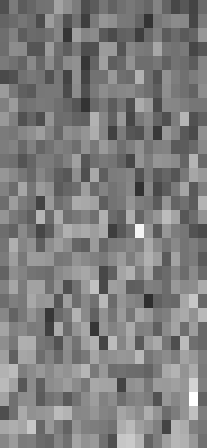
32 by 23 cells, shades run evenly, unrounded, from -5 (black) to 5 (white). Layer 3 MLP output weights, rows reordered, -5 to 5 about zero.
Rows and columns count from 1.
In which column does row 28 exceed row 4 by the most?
22
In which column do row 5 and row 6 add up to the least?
10
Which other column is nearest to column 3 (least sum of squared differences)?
4
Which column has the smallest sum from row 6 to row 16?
18
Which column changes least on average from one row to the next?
14
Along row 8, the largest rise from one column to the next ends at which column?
16
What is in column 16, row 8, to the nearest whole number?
2
